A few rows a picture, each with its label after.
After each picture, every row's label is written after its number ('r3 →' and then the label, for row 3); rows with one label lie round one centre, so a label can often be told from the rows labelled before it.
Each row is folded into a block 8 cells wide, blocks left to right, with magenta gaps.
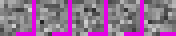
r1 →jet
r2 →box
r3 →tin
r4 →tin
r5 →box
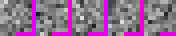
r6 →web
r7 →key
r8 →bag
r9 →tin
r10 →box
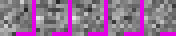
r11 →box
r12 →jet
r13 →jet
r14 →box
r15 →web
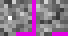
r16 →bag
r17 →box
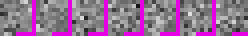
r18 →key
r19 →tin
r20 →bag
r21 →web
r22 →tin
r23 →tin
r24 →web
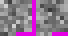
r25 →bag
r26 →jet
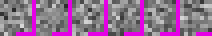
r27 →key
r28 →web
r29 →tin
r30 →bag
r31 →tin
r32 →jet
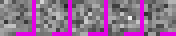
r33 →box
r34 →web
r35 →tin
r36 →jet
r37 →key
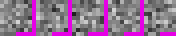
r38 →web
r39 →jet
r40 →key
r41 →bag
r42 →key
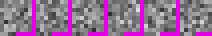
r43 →box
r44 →bag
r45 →web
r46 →key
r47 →tin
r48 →key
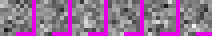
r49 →web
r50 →box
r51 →tin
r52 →tin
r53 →key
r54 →box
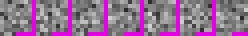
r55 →key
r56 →bag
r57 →key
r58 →jet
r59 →bag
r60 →web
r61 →jet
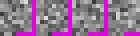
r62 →key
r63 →web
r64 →jet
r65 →key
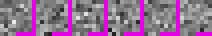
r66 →tin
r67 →box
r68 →jet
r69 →bag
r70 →key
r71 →web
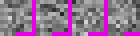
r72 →bag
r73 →jet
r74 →tin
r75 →web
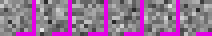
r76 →web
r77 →bag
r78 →web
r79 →box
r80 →jet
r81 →jet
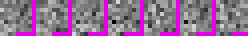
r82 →box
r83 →tin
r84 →box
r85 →box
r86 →tin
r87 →box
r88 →bag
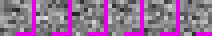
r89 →jet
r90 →web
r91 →key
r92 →jet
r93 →jet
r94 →key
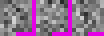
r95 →tin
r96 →web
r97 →bag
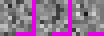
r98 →bag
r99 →box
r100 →bag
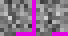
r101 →bag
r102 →bag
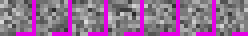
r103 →web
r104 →tin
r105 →tin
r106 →jet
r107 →web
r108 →tin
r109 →bag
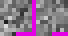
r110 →box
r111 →web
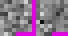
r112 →key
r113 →box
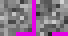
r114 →jet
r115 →key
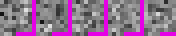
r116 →key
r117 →box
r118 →bag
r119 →bag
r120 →jet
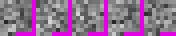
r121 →box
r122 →tin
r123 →bag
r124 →box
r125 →key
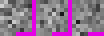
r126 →web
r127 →tin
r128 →box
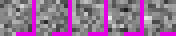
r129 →tin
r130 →web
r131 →jet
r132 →jet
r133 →jet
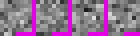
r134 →key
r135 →web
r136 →jet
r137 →jet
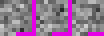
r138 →tin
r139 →box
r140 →box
